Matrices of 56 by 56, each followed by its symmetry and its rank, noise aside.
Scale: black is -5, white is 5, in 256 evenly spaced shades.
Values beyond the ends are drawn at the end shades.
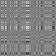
symmetric, rank one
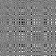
symmetric, rank one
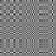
symmetric, rank one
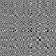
symmetric, rank three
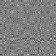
no symmetry, rank three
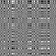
no symmetry, rank one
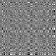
antisymmetric, rank two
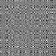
no symmetry, rank three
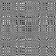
symmetric, rank two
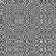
no symmetry, rank three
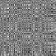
no symmetry, rank three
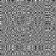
no symmetry, rank three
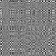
antisymmetric, rank two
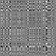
antisymmetric, rank two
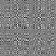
antisymmetric, rank two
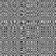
antisymmetric, rank two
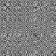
symmetric, rank three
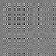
symmetric, rank one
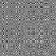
symmetric, rank three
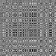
symmetric, rank two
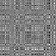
antisymmetric, rank two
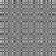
symmetric, rank one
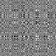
no symmetry, rank three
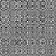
no symmetry, rank three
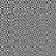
antisymmetric, rank two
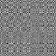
no symmetry, rank two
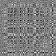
symmetric, rank two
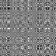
no symmetry, rank three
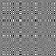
symmetric, rank one
